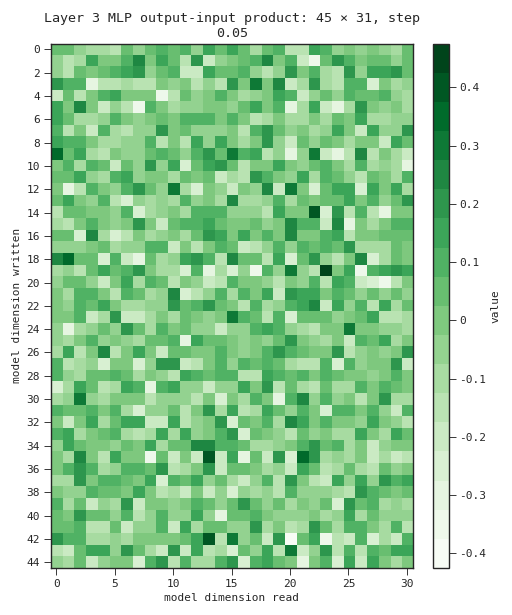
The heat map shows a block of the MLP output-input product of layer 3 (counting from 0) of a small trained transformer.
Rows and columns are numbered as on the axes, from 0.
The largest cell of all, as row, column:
19, 23
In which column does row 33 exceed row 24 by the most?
1
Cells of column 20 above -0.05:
23
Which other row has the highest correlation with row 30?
11
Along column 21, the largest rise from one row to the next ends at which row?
30
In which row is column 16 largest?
39
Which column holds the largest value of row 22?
22
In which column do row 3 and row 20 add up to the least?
27
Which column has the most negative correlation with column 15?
20
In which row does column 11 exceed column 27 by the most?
18
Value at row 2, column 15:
0.05
